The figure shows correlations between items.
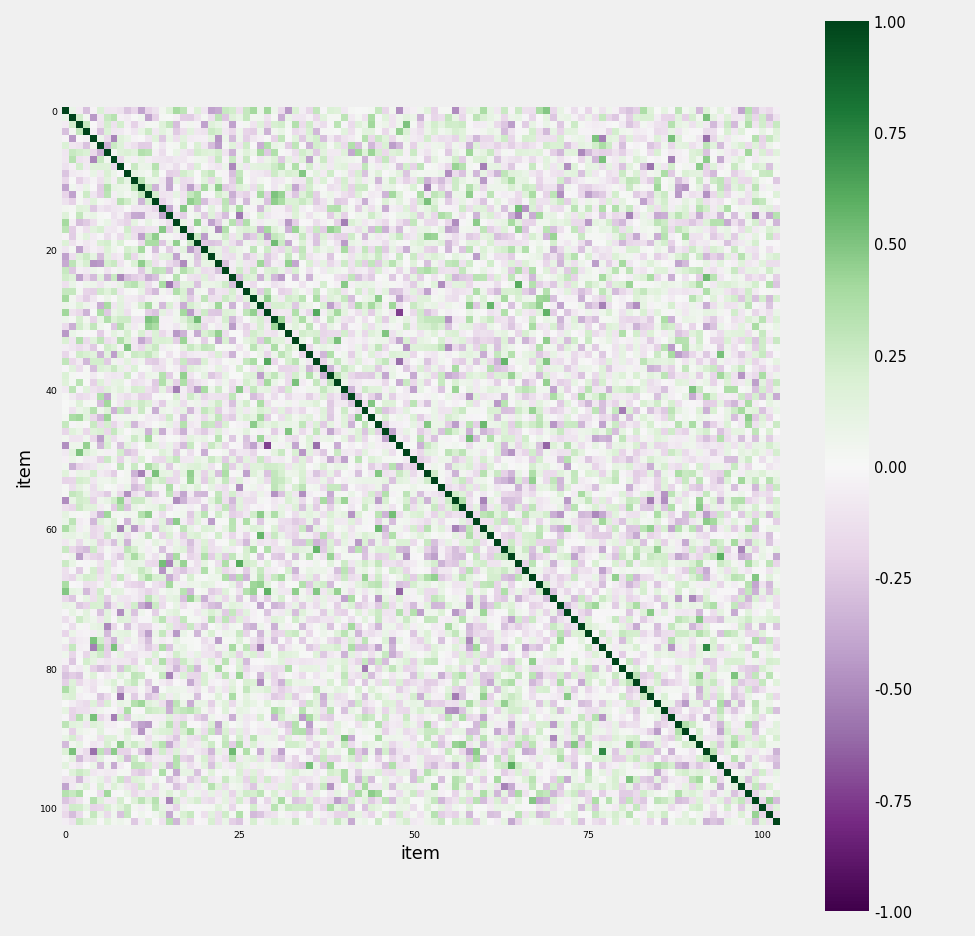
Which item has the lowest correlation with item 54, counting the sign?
25
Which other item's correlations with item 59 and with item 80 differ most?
16
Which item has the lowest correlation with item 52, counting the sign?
11
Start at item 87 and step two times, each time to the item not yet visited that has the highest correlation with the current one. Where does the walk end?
76
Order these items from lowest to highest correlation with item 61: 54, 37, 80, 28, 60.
80, 54, 60, 37, 28
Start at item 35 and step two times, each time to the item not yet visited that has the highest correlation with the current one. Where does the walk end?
64
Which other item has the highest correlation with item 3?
48
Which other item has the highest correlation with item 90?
40
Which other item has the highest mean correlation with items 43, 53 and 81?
67
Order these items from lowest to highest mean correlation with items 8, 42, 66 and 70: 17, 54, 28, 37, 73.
17, 73, 54, 37, 28
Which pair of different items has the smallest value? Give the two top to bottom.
29, 48
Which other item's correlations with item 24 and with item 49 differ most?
2
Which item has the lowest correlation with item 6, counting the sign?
74
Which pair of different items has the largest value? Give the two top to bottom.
77, 92
